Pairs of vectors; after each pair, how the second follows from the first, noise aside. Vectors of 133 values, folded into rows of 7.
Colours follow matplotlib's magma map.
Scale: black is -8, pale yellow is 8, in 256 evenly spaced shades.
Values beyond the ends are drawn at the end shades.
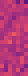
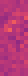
wrapped around, partly zeroed.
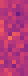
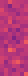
wrapped around, partly zeroed.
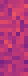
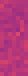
negated, shrunk.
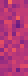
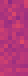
negated, shrunk.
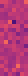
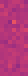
negated, shrunk.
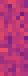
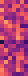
reversed, negated, scaled up.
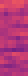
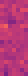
reversed, negated, partly zeroed.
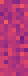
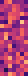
reversed, negated, scaled up.
